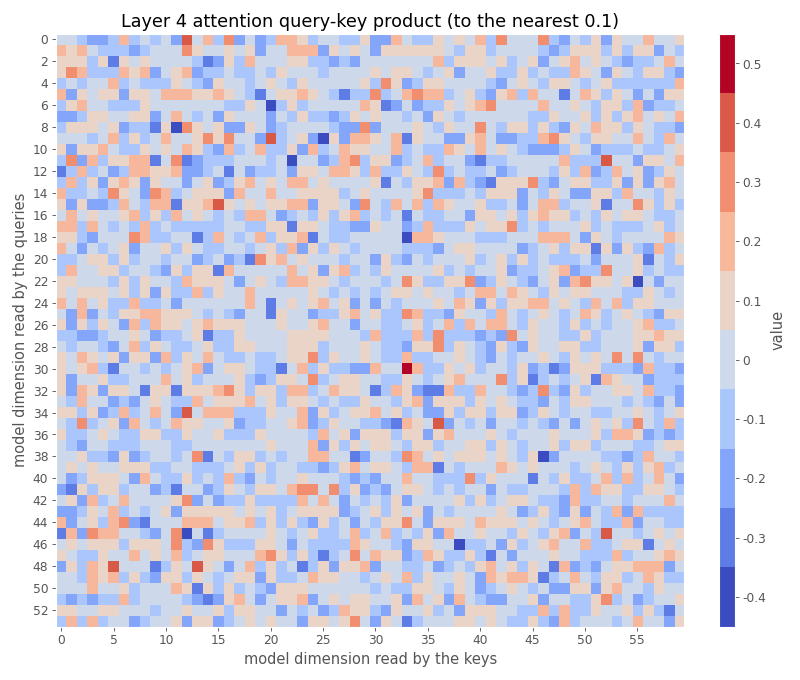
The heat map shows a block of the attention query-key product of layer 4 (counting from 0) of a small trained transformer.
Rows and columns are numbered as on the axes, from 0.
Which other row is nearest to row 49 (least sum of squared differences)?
23
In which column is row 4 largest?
31
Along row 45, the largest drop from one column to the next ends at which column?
12
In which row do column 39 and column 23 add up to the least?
48
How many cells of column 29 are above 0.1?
5
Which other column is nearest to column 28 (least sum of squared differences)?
59
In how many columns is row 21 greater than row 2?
21
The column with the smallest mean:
44
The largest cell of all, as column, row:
33, 30
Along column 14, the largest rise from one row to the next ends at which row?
46
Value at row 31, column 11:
0
